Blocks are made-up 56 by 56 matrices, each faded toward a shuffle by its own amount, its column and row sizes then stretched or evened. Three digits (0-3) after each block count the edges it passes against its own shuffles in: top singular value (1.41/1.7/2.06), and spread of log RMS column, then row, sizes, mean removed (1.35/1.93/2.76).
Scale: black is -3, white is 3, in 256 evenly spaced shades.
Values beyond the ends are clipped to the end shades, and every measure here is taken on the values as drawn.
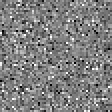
0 1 1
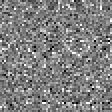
2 0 1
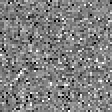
0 1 1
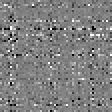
2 2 3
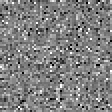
2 1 1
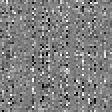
1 3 1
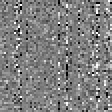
0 3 0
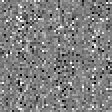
0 2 0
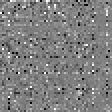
1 2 2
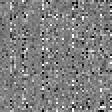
0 3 1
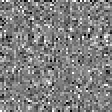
3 1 1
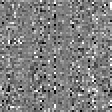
0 3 1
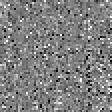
1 1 0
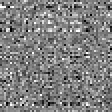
3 1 2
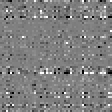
3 2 3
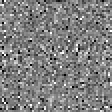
1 1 1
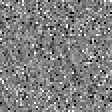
0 0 0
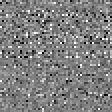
0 0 3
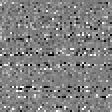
2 0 3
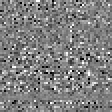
0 1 3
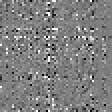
0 3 2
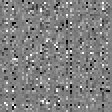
0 3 1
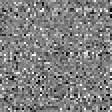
2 1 2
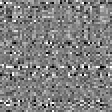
3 1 3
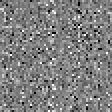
1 2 1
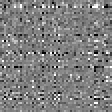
3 2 3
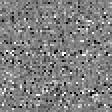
0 0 2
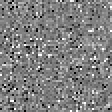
1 1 1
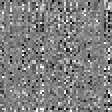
3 3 1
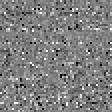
0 1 2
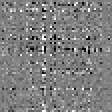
2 3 3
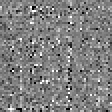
1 2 2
